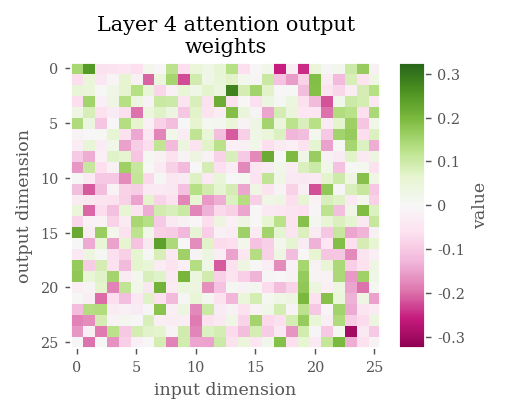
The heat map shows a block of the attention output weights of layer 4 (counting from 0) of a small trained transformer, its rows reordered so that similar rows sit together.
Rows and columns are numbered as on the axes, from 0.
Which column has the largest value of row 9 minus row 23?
1
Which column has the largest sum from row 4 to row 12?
23
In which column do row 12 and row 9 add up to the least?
9
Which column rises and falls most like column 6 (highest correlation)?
19
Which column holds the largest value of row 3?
12
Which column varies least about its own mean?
6
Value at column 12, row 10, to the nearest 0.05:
0.05
